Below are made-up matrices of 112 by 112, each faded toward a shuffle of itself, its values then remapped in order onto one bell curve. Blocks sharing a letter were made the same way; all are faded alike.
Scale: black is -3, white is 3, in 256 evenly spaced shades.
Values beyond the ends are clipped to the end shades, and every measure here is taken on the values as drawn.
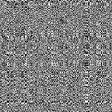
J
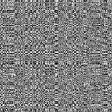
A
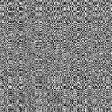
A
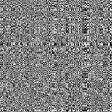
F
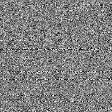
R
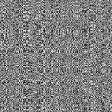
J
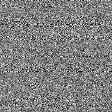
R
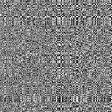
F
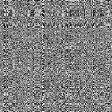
F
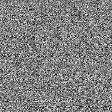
R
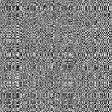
A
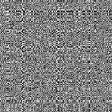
F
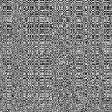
A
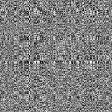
J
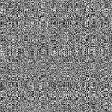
J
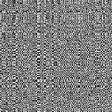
A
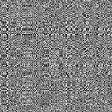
F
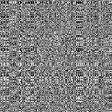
F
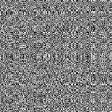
J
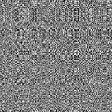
J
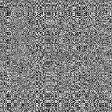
F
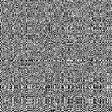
F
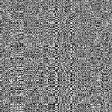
F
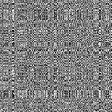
A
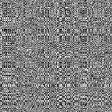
A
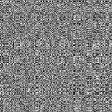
J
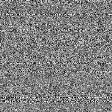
R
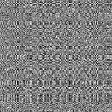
A
